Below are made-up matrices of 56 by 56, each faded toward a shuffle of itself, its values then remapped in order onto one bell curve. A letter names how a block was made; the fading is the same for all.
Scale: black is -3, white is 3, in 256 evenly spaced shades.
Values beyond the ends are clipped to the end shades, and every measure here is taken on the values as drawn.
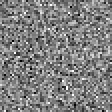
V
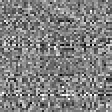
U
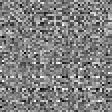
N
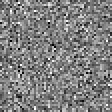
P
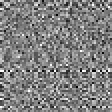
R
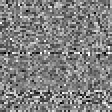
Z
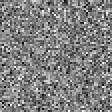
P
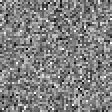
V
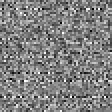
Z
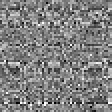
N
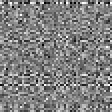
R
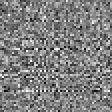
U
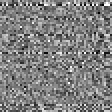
U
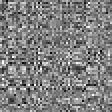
R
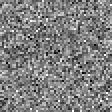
V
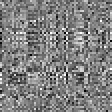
R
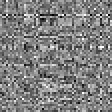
R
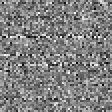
Z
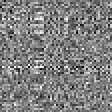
R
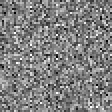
P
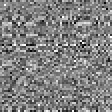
U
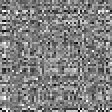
R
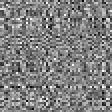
R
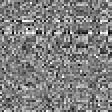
U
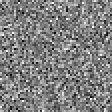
V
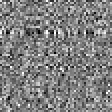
R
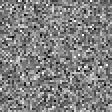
V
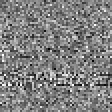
Z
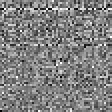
N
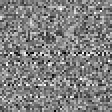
Z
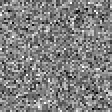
V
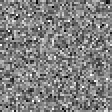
V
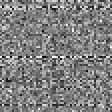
U
